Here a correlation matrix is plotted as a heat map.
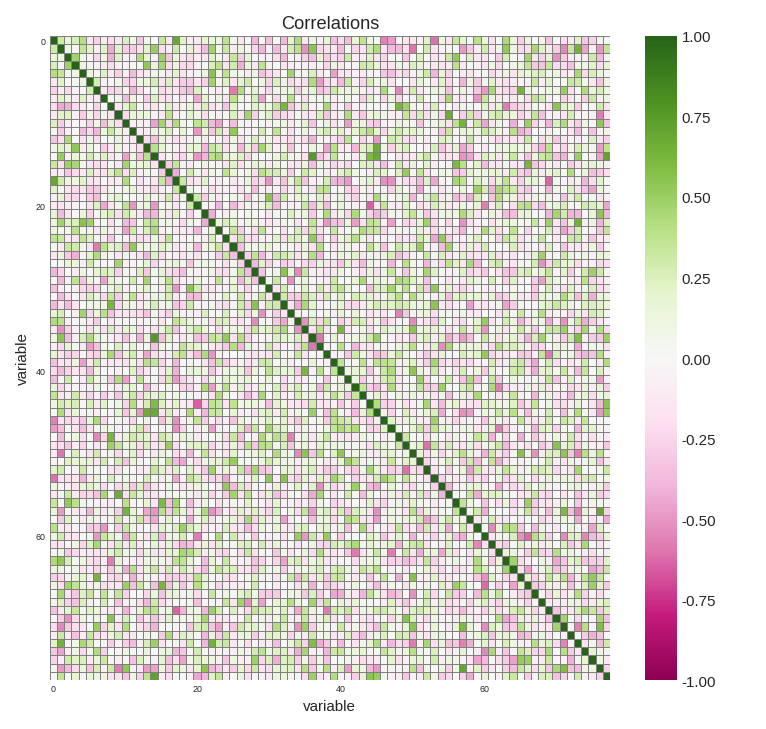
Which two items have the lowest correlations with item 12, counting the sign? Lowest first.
45, 36
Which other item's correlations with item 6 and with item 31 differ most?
48
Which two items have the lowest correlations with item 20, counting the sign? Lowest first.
44, 60
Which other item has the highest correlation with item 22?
73
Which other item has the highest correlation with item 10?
57
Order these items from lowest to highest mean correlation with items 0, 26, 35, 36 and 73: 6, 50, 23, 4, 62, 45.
50, 62, 23, 6, 45, 4
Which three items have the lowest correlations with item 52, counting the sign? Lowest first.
49, 58, 27
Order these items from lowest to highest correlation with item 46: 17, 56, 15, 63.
17, 15, 56, 63
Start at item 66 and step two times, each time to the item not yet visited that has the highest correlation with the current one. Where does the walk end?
56
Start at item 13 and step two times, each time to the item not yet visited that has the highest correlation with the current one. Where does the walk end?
14
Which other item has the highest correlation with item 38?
60
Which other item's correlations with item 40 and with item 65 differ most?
11
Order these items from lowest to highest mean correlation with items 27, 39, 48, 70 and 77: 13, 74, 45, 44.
74, 44, 45, 13
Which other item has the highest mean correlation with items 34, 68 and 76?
38
